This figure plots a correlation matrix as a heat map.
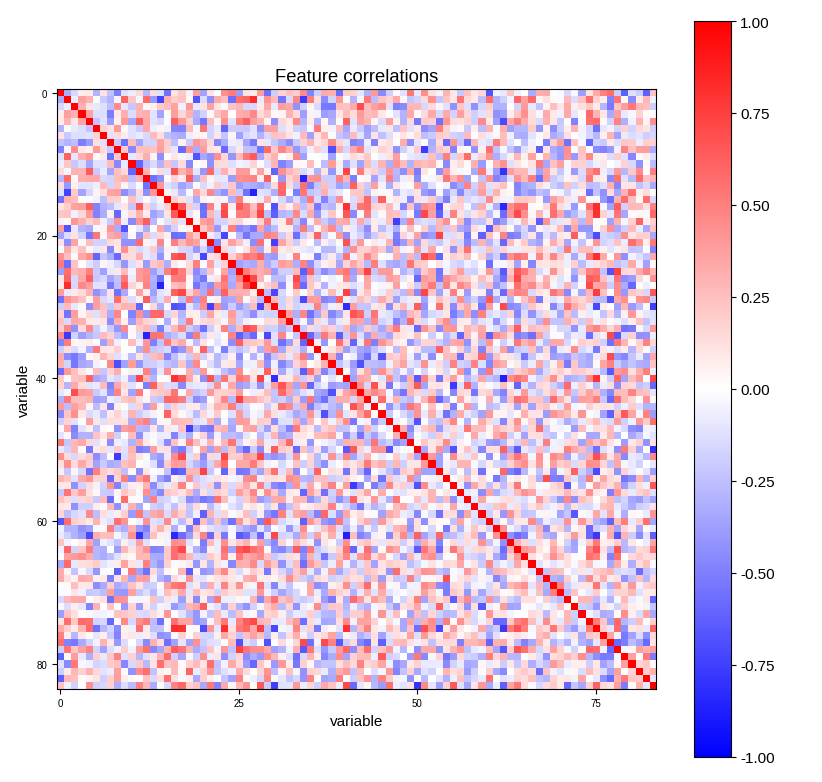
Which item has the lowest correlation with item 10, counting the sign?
11
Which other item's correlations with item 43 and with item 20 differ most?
53
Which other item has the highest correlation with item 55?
83
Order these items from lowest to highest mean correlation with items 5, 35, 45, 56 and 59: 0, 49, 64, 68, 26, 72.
0, 49, 68, 72, 26, 64
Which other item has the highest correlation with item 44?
41
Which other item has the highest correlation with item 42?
2
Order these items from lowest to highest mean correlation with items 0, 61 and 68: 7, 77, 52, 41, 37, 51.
7, 52, 41, 51, 37, 77
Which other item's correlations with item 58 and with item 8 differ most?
38
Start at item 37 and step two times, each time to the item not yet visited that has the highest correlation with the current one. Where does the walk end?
34
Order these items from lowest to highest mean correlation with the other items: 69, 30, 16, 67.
30, 67, 69, 16
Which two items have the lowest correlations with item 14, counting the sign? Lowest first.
27, 1
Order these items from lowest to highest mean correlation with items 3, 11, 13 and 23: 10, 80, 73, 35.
10, 35, 73, 80
